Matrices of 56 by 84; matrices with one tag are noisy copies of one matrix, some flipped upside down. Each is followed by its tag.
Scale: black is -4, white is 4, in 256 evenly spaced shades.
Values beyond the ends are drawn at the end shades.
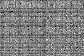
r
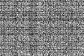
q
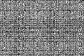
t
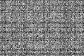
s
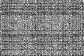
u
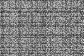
r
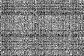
u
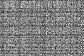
r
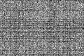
t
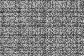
r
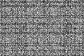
s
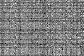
r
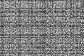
r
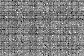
q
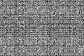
t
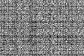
q
